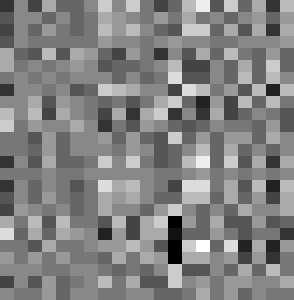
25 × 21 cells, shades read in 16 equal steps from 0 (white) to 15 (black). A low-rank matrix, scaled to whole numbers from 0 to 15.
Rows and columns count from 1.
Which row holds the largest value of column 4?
10
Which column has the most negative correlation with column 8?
1
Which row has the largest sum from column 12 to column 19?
20
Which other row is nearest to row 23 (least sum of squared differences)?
7
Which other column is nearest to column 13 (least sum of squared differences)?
18
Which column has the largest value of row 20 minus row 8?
8
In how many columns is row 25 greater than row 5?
9
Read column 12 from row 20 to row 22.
5 10 6
